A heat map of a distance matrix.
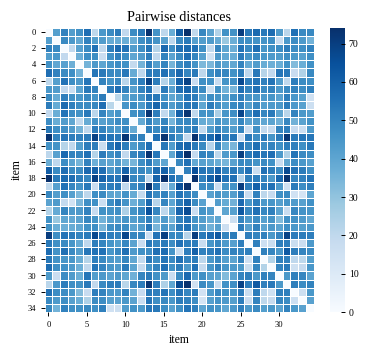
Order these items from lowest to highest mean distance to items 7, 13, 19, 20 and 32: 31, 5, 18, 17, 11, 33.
33, 5, 11, 31, 18, 17
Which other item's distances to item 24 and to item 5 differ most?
23
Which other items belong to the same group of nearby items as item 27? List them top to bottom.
17
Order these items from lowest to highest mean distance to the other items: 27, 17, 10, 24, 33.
33, 24, 10, 27, 17
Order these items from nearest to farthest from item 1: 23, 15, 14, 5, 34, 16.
16, 23, 34, 15, 14, 5
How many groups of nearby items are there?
9
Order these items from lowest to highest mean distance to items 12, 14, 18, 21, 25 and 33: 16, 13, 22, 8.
13, 16, 8, 22
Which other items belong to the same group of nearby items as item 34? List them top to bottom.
8, 9
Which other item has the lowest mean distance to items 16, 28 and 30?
1
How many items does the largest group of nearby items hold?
8
